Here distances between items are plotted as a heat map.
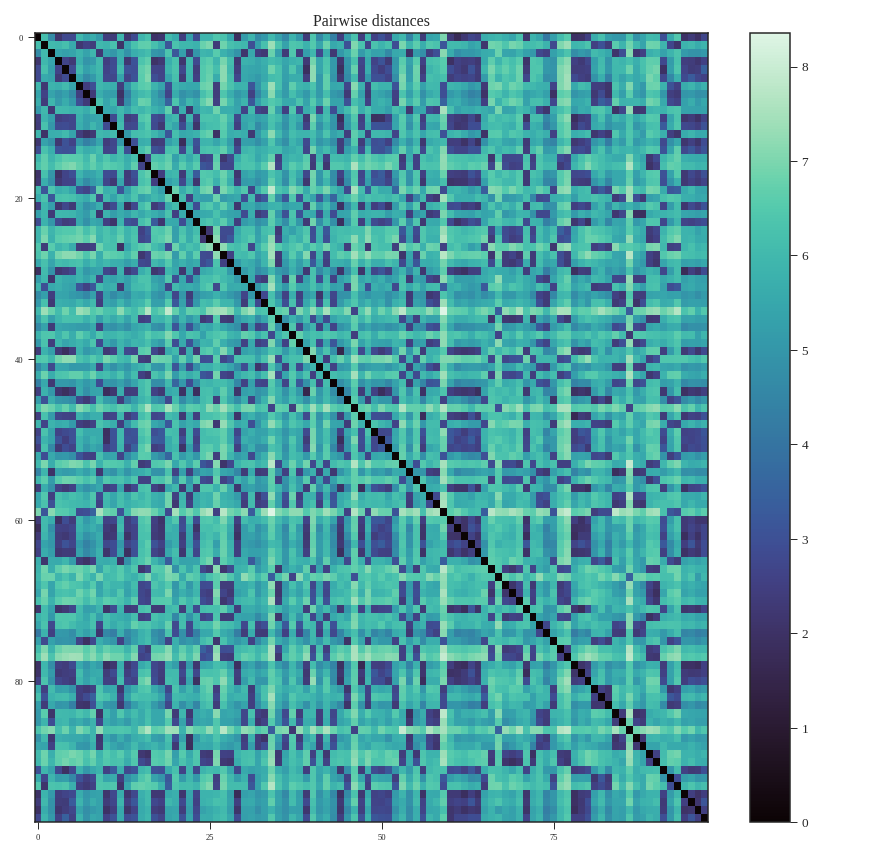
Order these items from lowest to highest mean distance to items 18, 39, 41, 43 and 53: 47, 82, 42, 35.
47, 35, 42, 82
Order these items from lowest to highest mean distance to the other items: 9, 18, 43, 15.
18, 43, 9, 15
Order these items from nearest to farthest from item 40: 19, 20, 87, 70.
70, 20, 87, 19
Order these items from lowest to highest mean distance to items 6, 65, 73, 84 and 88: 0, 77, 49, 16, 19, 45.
45, 19, 0, 49, 16, 77
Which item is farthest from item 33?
59
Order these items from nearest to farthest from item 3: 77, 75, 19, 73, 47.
47, 75, 19, 73, 77
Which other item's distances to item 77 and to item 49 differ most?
10
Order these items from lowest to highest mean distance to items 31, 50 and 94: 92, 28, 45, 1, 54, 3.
3, 45, 92, 1, 54, 28
